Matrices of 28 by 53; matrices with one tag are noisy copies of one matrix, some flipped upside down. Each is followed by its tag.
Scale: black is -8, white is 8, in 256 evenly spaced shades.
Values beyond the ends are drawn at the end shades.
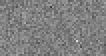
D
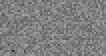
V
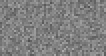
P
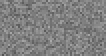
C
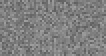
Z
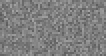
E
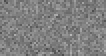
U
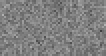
U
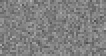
E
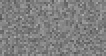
Z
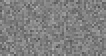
V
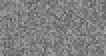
D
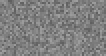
C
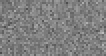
Z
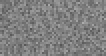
Z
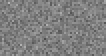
V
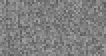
D
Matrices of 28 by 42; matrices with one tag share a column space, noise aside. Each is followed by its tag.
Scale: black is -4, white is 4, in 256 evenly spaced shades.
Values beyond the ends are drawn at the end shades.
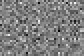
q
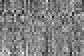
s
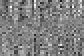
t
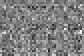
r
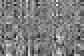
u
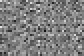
q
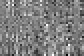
u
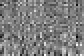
u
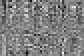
t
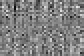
t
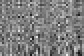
u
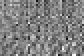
u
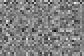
q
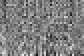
u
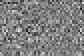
q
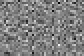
q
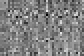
s
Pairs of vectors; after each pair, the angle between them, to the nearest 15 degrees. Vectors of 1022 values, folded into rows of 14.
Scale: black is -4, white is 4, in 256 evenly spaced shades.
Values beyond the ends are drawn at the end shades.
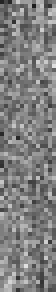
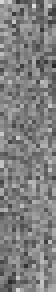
165 degrees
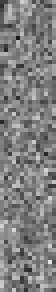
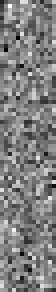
30 degrees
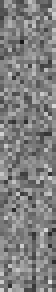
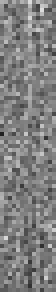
105 degrees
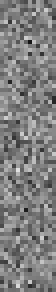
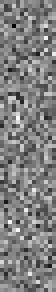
105 degrees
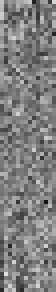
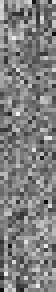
15 degrees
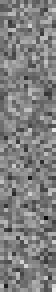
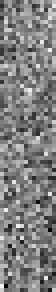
60 degrees
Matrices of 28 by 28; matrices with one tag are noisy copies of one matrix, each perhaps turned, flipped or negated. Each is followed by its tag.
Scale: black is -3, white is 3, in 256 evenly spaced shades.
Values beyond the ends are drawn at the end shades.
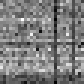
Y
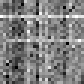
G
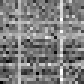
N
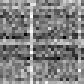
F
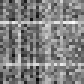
N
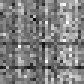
G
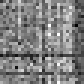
Y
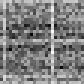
F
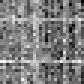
N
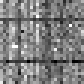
N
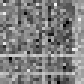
Y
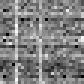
G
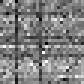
G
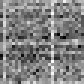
F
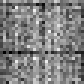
F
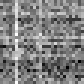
G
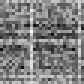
F
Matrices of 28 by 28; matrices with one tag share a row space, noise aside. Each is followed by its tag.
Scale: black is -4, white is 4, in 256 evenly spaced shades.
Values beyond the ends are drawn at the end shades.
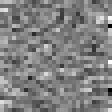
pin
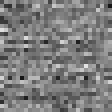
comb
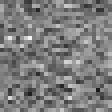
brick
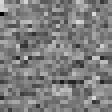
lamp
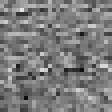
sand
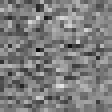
brick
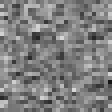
pin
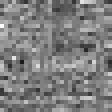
comb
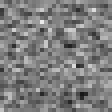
sand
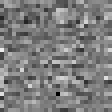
comb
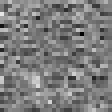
lamp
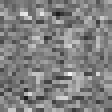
brick
